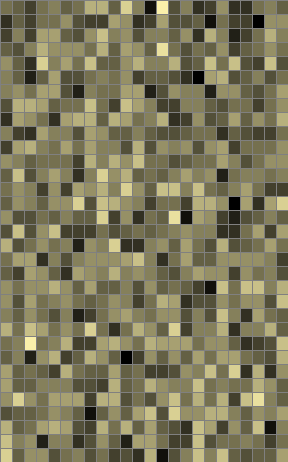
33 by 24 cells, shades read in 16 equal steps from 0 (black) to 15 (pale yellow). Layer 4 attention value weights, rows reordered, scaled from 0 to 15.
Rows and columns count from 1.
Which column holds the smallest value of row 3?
20
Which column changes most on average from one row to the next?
12
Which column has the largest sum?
9
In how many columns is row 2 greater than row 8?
7
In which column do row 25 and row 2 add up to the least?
22
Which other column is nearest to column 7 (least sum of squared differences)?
21
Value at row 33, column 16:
8
